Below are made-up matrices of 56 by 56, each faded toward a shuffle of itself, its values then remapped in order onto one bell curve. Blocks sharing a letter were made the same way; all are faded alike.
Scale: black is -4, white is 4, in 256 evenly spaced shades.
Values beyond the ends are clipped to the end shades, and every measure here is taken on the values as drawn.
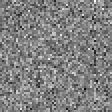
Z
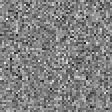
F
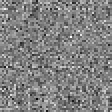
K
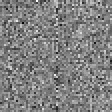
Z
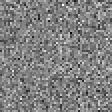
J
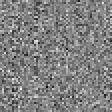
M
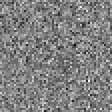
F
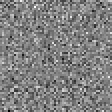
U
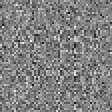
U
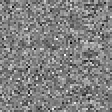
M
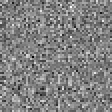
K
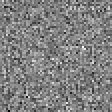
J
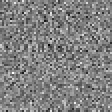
K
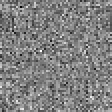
J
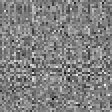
U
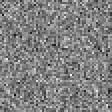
F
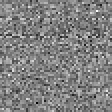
K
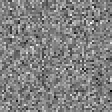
M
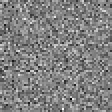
K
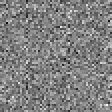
M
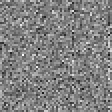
Z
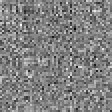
U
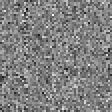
Z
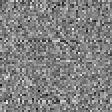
K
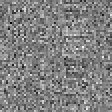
M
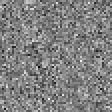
J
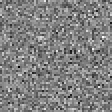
F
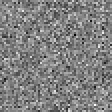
Z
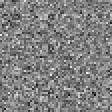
K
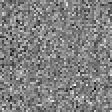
Z
